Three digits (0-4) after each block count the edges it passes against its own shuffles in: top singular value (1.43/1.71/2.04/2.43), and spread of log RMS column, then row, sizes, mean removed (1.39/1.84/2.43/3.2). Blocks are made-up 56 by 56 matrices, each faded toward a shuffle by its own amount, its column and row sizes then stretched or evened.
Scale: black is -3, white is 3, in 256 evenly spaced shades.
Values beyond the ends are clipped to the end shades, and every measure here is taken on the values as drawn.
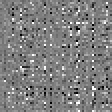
0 4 3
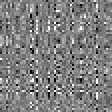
4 4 1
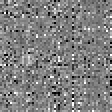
0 4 2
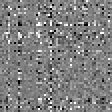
2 3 3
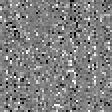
0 3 0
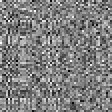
3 1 1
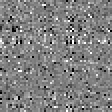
2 2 2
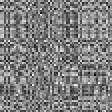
4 1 2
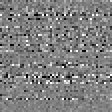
0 1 4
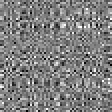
4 0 3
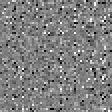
1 2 1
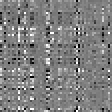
4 4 3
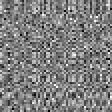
4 2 0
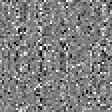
3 2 0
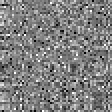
3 0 0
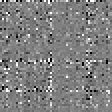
2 3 3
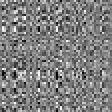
4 4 2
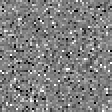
1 0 0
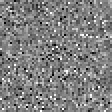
0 0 1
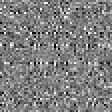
3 1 3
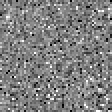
1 0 0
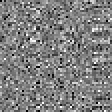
3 1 1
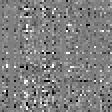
0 4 3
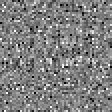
2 0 1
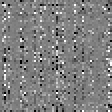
0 4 1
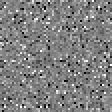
0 0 2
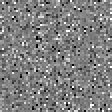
0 1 0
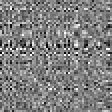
4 2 3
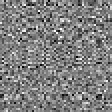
3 0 2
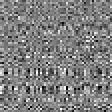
4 0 3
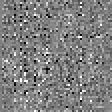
1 3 2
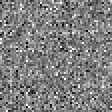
0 1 2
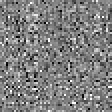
3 1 1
